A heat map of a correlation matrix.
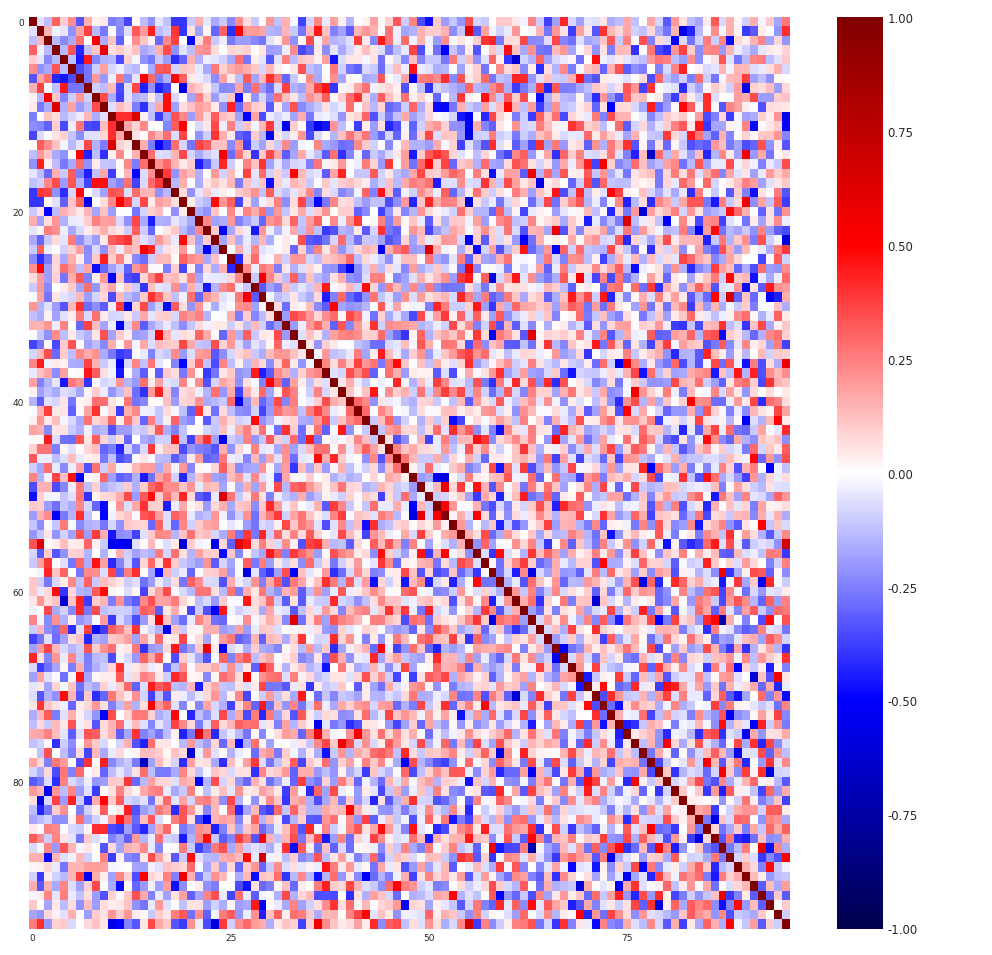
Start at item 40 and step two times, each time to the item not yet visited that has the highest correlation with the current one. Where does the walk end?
12
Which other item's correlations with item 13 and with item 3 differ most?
9
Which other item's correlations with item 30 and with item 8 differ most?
17
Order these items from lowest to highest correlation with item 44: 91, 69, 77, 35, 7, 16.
91, 16, 7, 69, 77, 35
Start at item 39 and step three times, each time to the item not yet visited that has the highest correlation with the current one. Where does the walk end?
70
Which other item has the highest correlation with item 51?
52
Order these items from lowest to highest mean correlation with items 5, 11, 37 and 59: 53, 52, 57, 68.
53, 57, 68, 52
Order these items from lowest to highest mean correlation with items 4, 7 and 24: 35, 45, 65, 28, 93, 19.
19, 65, 93, 35, 45, 28
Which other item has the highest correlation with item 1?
55
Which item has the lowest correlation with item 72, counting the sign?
74
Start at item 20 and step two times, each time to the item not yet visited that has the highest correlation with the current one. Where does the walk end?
29
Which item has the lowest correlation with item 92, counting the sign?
59
